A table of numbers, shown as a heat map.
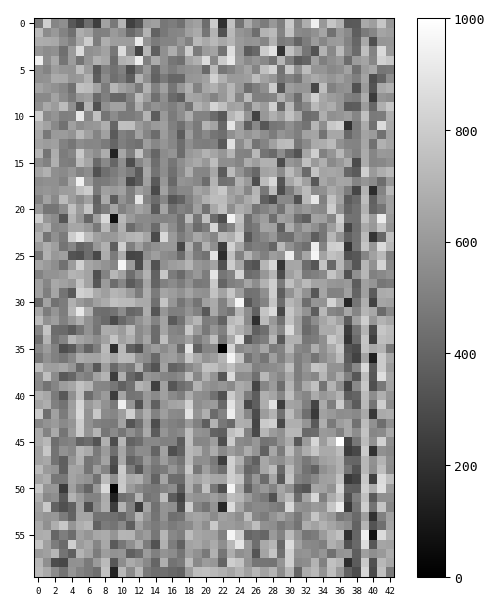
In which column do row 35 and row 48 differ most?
22
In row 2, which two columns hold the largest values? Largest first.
12, 6
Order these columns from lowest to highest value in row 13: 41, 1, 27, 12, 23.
12, 27, 1, 41, 23
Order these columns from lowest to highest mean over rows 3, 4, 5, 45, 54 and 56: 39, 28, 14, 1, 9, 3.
9, 14, 3, 1, 28, 39
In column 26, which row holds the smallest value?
32
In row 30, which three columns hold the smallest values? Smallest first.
37, 40, 25
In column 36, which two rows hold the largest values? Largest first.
45, 52
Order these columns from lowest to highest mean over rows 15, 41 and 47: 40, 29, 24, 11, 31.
29, 11, 40, 31, 24
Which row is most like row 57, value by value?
1
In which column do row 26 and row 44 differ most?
10
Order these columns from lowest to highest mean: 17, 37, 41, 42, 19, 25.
37, 17, 25, 19, 42, 41
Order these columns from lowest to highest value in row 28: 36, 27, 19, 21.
19, 36, 27, 21
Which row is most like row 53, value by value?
8
